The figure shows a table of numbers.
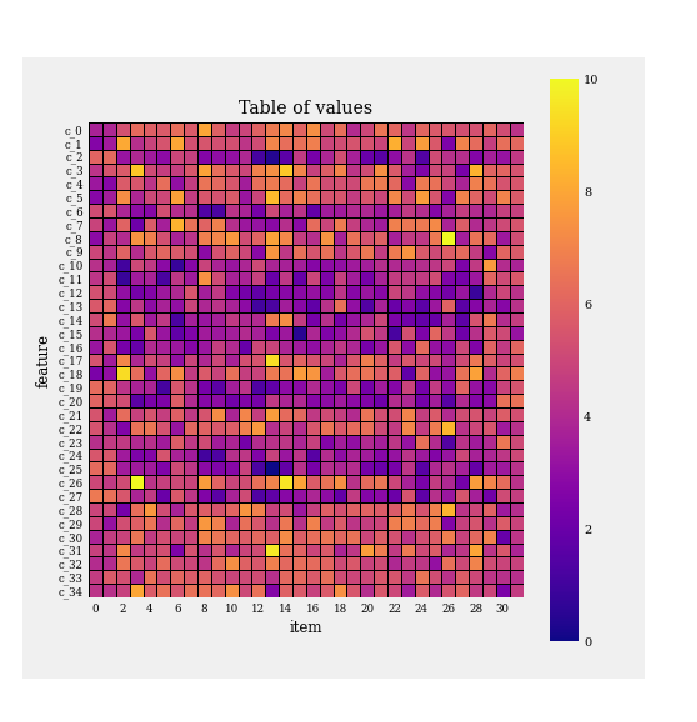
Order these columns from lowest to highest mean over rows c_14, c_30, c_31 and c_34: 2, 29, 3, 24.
24, 2, 29, 3
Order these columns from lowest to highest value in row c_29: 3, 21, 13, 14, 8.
13, 21, 3, 14, 8
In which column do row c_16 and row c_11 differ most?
8
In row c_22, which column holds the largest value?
26
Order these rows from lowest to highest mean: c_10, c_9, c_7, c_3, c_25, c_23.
c_25, c_10, c_23, c_7, c_9, c_3
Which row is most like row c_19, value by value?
c_27
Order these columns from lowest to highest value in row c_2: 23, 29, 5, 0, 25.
5, 29, 23, 25, 0
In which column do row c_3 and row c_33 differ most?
3
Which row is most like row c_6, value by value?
c_24
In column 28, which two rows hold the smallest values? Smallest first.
c_12, c_25
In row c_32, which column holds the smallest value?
25
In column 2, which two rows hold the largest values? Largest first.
c_18, c_1
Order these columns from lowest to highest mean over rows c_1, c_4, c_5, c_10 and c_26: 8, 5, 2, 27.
27, 5, 2, 8
